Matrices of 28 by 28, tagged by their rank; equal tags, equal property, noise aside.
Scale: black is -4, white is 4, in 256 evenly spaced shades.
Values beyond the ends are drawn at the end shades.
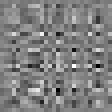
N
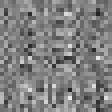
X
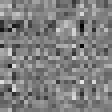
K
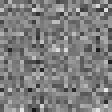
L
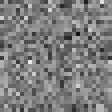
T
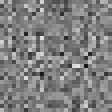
L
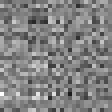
X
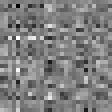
K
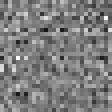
L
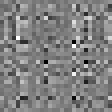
K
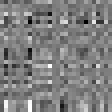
N
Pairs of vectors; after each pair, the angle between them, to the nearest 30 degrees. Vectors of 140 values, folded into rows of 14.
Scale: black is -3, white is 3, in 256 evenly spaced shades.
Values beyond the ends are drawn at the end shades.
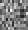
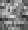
60 degrees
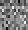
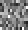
90 degrees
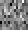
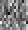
150 degrees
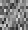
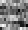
60 degrees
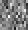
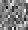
30 degrees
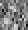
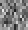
150 degrees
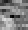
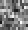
120 degrees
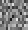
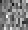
90 degrees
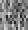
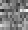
60 degrees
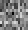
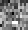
30 degrees
